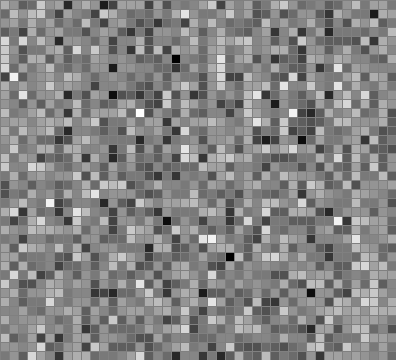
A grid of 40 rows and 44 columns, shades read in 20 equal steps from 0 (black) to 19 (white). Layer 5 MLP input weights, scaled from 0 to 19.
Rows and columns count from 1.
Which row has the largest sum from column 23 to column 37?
10
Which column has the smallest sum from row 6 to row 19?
34
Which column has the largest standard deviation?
13
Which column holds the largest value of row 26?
30
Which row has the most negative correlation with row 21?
26
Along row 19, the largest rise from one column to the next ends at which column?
42
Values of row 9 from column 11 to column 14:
8 10 11 10
